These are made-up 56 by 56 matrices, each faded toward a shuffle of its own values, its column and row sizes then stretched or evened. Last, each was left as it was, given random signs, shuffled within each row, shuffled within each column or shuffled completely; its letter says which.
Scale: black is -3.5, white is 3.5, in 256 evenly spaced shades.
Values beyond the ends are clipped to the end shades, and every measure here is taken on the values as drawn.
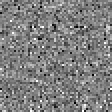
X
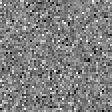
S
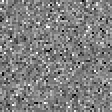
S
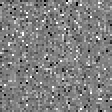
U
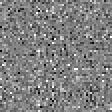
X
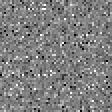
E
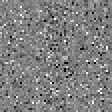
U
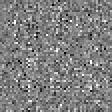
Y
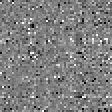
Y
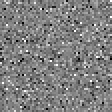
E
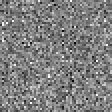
U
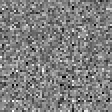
X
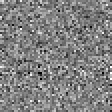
X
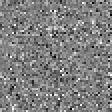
X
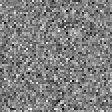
E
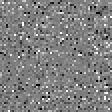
Y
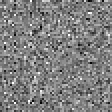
Y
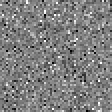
U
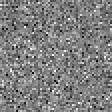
S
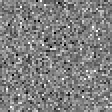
S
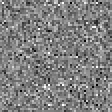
X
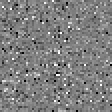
X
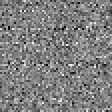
E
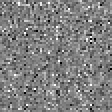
X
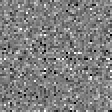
X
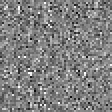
X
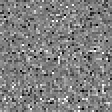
E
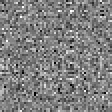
Y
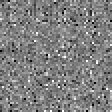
Y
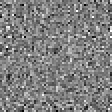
Y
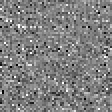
X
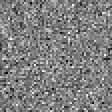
S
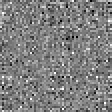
Y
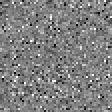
E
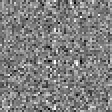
Y
